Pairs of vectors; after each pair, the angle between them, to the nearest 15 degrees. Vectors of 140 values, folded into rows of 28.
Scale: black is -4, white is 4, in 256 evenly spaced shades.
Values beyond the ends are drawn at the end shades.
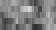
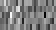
90 degrees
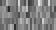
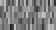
120 degrees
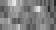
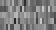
75 degrees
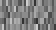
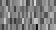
150 degrees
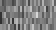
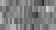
135 degrees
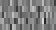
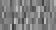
150 degrees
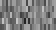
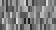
30 degrees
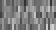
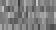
120 degrees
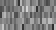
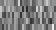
150 degrees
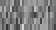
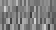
60 degrees
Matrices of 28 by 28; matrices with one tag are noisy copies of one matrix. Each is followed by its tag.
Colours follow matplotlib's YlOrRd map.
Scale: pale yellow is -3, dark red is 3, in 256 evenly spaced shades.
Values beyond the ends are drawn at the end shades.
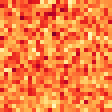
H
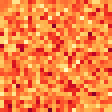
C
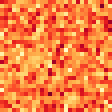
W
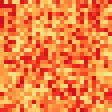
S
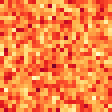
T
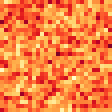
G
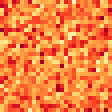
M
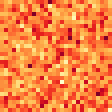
G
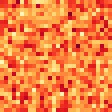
M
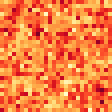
G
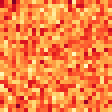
M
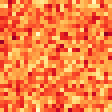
W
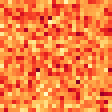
H
